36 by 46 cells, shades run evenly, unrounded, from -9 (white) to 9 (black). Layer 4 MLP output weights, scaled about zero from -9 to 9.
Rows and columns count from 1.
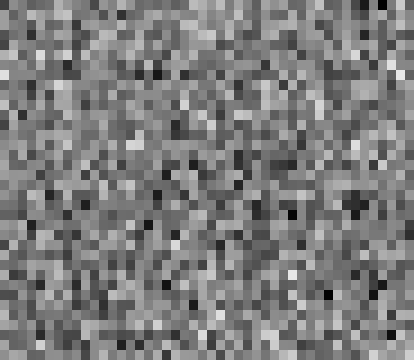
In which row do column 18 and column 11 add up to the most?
20
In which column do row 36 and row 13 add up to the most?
40
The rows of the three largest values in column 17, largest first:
23, 34, 29
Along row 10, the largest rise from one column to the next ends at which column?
27
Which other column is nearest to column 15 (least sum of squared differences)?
2
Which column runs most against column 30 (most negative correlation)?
44
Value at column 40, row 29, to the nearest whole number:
-1
